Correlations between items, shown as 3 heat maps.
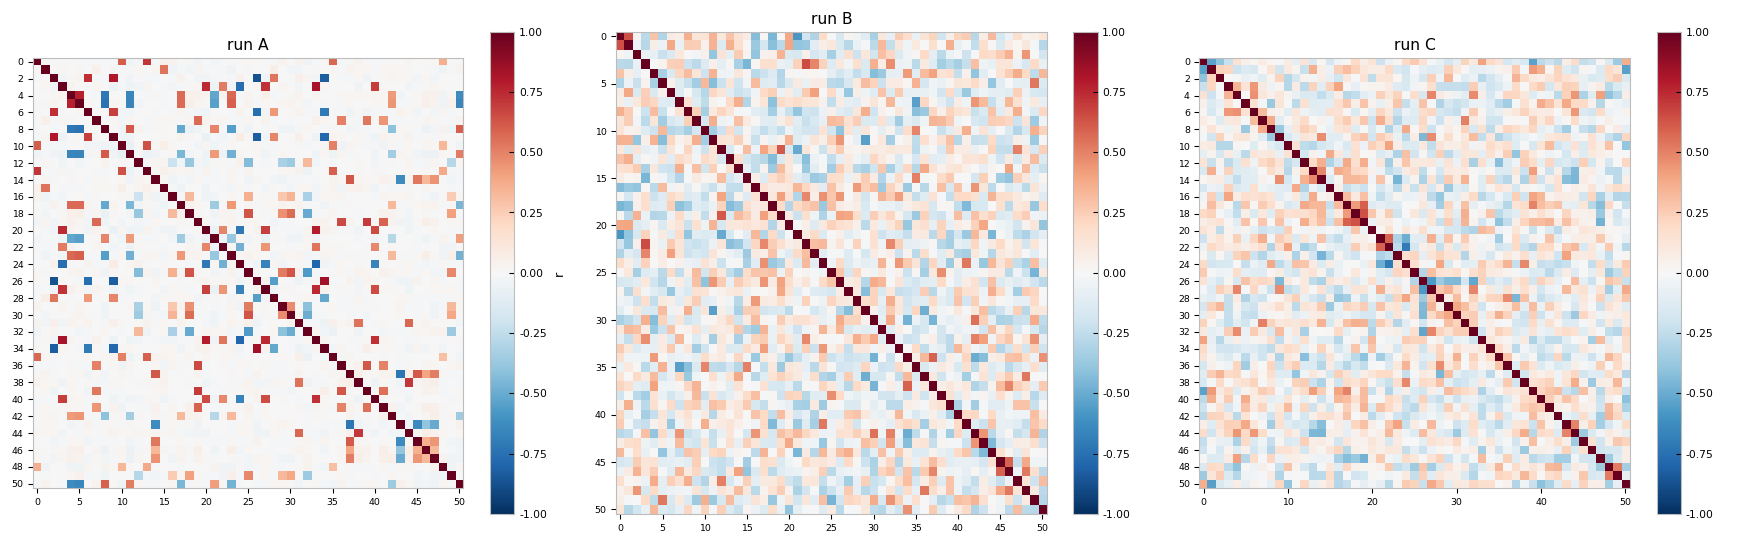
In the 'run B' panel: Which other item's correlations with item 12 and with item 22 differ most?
3
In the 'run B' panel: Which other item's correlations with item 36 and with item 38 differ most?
25
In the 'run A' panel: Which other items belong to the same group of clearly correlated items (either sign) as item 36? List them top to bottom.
7, 19, 39, 41
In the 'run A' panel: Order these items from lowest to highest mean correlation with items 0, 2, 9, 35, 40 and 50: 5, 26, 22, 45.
26, 5, 45, 22
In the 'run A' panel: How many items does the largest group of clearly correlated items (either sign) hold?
9
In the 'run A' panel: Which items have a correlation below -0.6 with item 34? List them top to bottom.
2, 6, 9
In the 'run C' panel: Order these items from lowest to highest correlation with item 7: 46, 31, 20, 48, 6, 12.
20, 46, 48, 12, 6, 31
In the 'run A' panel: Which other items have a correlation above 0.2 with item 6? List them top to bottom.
2, 9, 28
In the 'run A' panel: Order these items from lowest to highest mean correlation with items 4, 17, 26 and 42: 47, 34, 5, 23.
47, 34, 23, 5
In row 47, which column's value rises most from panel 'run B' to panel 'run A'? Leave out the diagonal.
45
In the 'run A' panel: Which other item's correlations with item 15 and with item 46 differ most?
1
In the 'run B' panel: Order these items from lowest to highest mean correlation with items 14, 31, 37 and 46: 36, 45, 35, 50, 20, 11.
35, 50, 20, 11, 36, 45
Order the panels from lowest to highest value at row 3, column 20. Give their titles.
run B, run C, run A
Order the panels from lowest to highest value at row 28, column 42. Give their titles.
run C, run A, run B
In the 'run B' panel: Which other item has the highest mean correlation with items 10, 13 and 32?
49
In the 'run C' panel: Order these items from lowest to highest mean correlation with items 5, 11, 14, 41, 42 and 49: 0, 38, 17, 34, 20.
0, 20, 34, 38, 17
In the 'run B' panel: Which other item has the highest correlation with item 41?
24
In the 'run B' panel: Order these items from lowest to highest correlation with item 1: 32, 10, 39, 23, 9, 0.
32, 23, 10, 9, 39, 0
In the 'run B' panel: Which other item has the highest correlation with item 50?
34
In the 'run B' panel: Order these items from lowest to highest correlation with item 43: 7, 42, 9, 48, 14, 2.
9, 14, 48, 2, 7, 42
